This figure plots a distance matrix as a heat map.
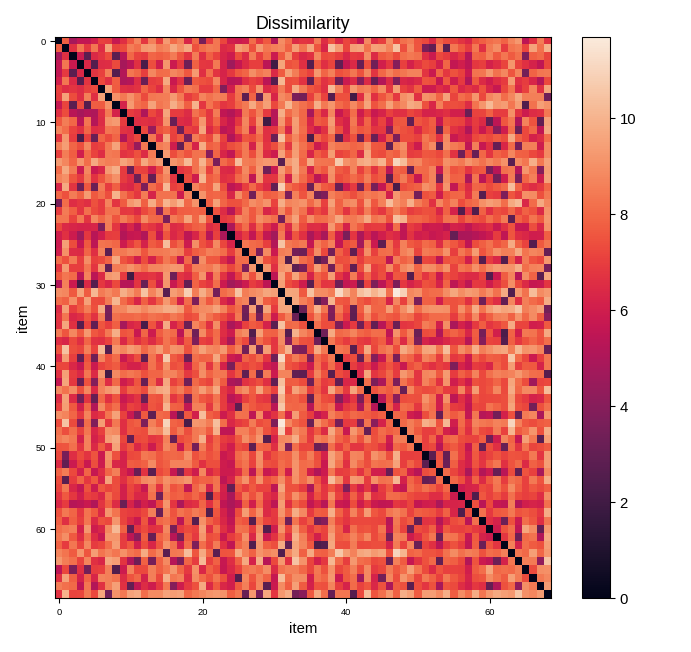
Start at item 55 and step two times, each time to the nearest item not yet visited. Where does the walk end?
40
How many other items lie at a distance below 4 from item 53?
6
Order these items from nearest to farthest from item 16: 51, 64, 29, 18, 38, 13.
29, 64, 13, 18, 51, 38
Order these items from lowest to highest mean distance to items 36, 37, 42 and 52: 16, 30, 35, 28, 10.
30, 35, 10, 16, 28
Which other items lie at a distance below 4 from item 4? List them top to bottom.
2, 8, 65
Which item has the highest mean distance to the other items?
31
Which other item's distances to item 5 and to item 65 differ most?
8
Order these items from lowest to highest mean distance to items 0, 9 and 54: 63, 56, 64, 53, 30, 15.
30, 56, 53, 64, 63, 15
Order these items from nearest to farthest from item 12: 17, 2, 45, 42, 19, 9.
42, 9, 45, 2, 17, 19
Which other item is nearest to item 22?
63
